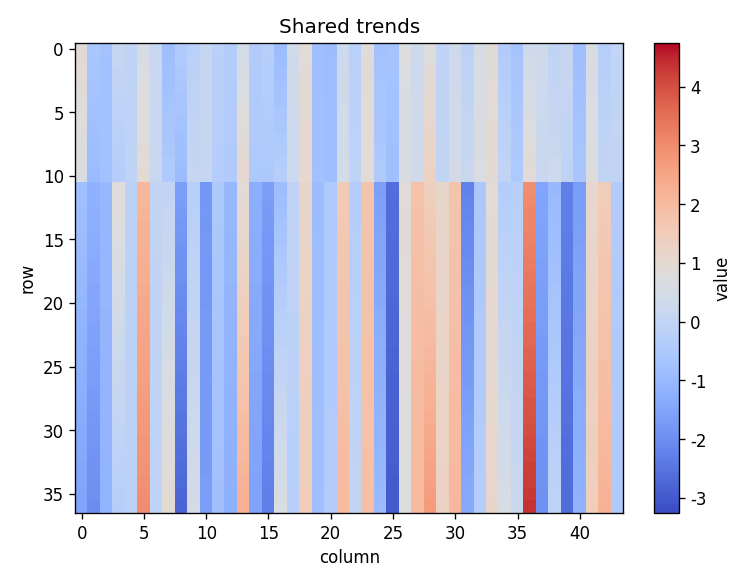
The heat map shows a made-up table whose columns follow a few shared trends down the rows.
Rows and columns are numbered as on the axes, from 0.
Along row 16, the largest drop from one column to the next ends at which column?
37
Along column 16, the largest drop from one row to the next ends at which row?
11
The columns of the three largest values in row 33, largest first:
36, 5, 28
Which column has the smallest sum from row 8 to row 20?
25
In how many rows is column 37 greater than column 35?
11
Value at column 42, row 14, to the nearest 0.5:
1.5
